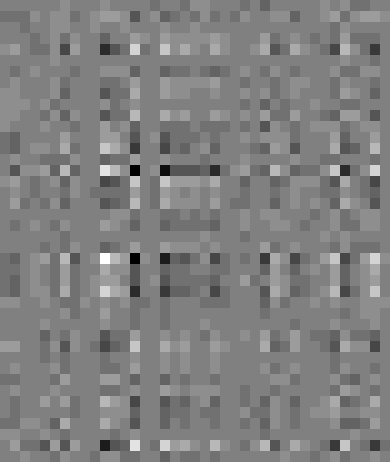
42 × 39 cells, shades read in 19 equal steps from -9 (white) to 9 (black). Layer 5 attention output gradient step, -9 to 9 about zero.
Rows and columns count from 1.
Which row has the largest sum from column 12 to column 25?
16
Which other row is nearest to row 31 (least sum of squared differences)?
23
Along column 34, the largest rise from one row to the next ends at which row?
17
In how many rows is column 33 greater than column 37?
11
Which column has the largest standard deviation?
14
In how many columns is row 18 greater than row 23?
9
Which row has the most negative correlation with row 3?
42
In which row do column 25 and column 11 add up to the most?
41
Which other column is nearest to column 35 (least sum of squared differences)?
22
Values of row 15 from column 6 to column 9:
1 1 -1 0
